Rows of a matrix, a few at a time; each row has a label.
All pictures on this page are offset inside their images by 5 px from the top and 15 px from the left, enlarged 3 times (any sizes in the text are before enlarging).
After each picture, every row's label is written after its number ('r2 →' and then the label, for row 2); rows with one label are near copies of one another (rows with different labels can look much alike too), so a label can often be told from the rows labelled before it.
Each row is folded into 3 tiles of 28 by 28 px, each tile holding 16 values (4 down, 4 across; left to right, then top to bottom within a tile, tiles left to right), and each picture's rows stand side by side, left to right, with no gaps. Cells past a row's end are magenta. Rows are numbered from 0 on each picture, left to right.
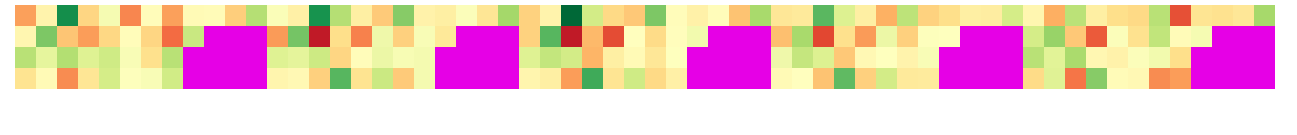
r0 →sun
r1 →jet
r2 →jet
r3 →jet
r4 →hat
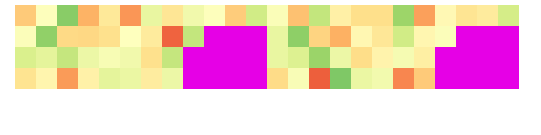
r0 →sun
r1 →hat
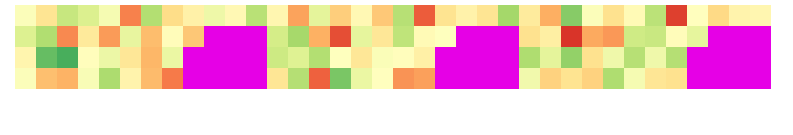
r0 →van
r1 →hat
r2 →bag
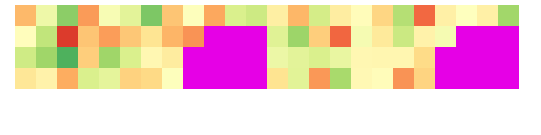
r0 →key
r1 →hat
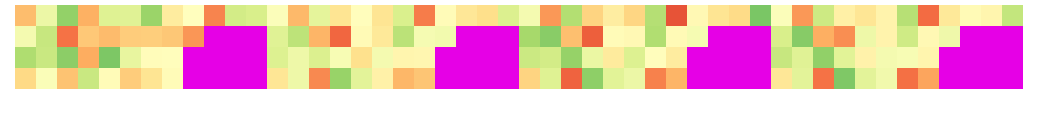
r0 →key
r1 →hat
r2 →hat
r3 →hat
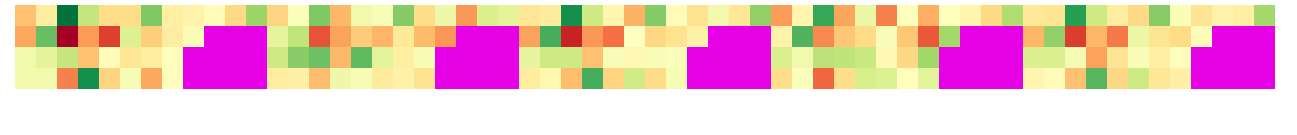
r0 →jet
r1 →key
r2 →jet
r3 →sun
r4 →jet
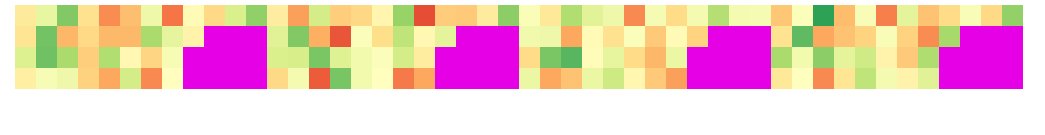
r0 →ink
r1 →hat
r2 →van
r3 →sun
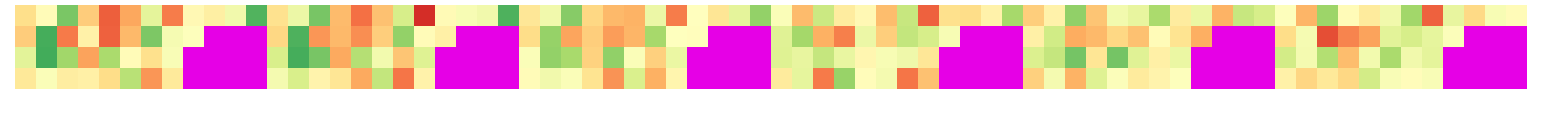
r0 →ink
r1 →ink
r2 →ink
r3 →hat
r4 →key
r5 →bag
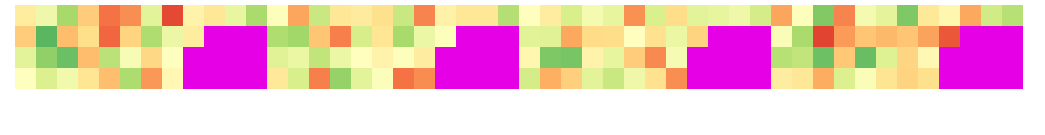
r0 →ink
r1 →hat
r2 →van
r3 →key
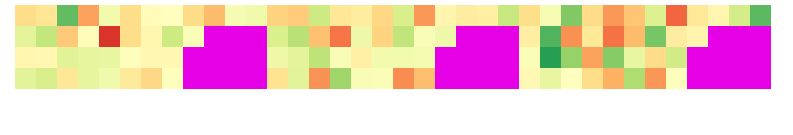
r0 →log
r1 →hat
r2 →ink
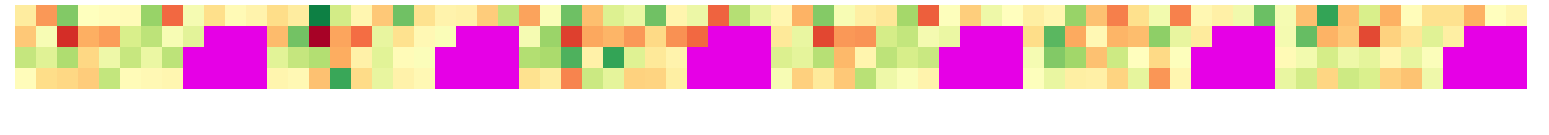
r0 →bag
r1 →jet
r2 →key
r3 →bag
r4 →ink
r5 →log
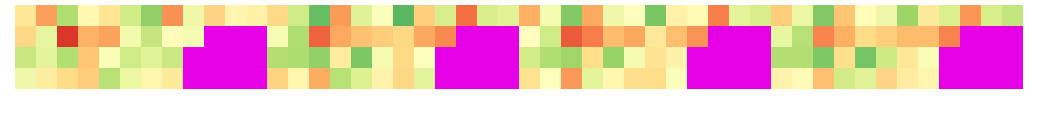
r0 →bag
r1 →key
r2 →key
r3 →key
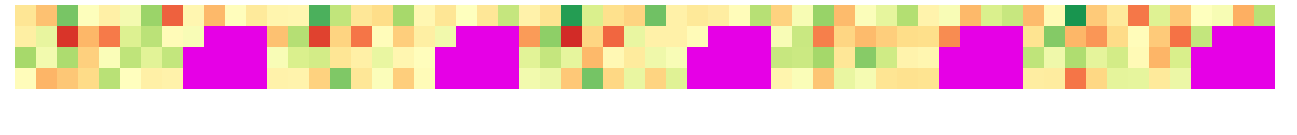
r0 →bag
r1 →jet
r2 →jet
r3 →key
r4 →sun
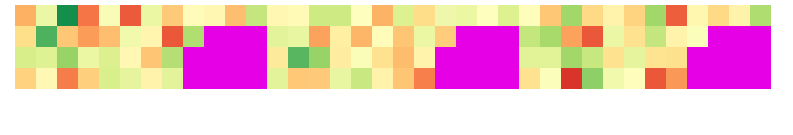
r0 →sun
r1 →van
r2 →hat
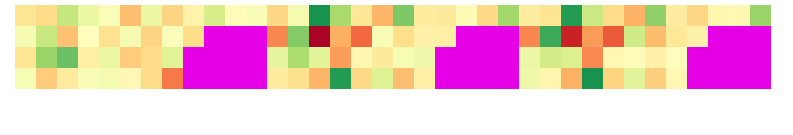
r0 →van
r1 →jet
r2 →jet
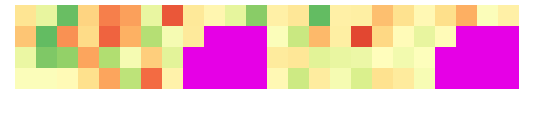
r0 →ink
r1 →log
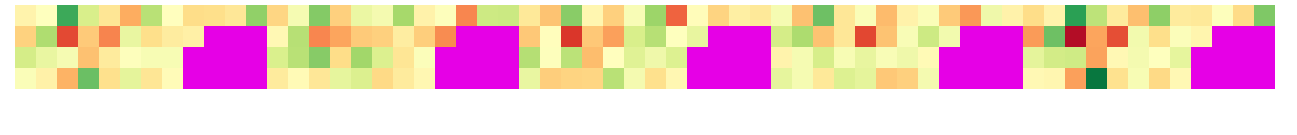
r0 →jet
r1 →key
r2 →bag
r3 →log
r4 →jet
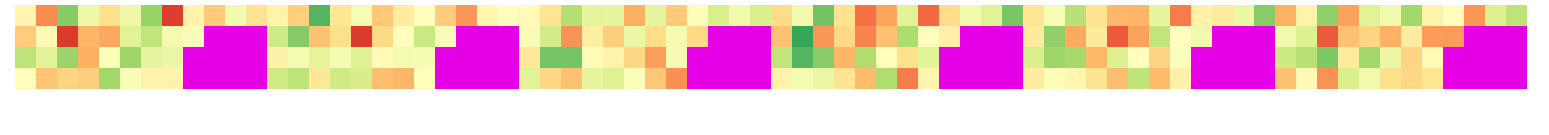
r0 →bag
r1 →log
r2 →van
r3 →ink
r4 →ink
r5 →key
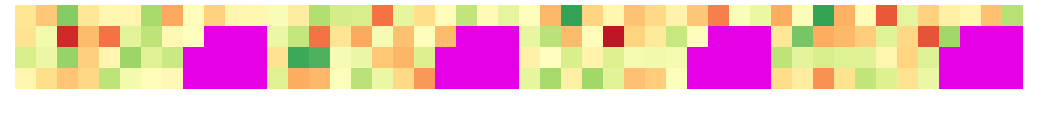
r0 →bag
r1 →van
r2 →log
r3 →sun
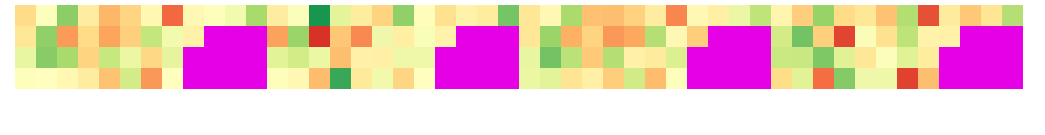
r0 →ink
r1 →jet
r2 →ink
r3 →hat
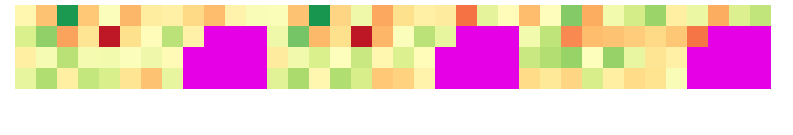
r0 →log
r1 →log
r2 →key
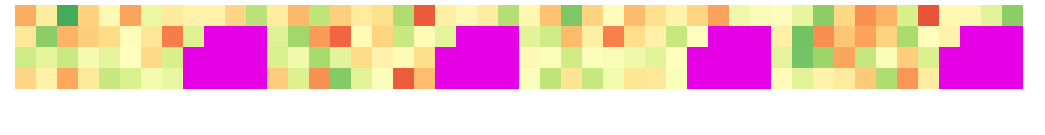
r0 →sun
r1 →hat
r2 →log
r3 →ink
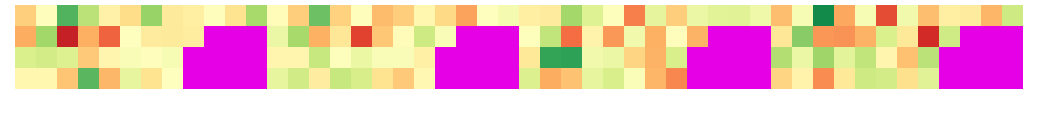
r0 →jet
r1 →log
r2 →van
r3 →sun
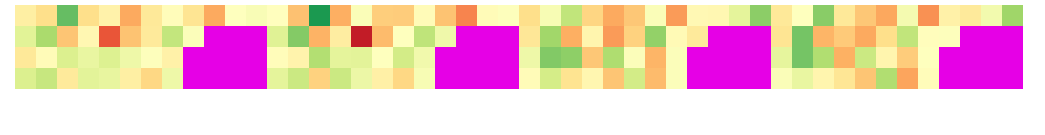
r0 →log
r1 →log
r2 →ink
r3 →ink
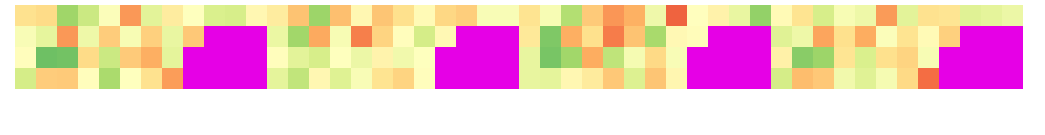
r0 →van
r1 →log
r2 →ink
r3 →van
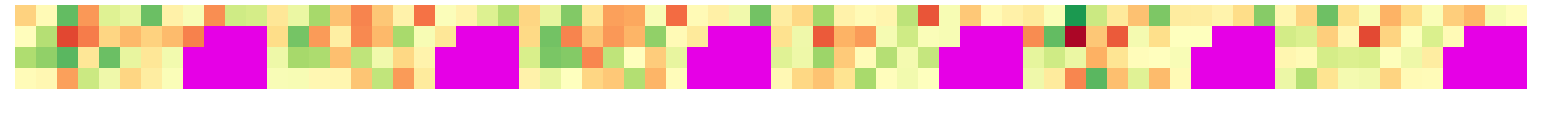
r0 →key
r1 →ink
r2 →ink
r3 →bag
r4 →jet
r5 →log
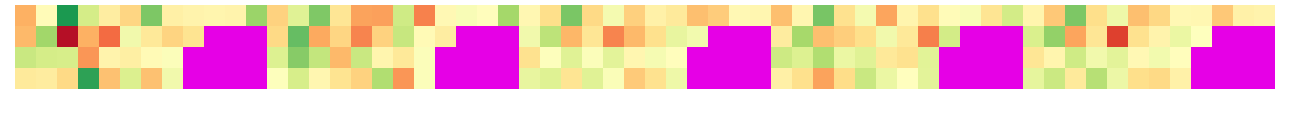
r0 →jet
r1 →ink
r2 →log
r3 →sun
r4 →log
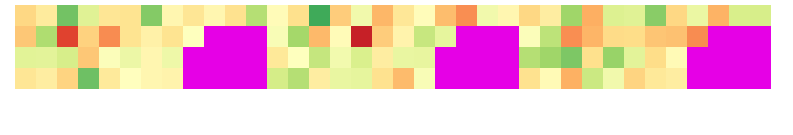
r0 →jet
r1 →log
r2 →key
